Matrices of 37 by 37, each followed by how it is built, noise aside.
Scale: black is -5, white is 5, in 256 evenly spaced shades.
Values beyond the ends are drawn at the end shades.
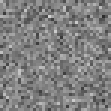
noise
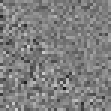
lower triangular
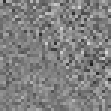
upper triangular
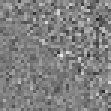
upper triangular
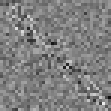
banded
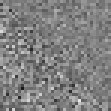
lower triangular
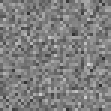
repeating rows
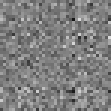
low rank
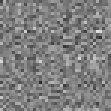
low rank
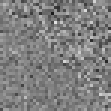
upper triangular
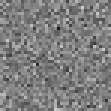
noise
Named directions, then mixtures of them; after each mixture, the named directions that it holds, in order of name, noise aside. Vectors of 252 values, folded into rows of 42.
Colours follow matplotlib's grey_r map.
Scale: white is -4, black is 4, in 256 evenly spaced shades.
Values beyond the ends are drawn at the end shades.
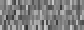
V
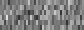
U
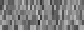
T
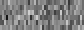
U.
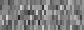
T, U.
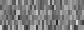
T, V.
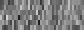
T, U.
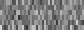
T, V.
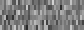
V.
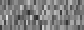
U.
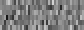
V.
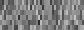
T.
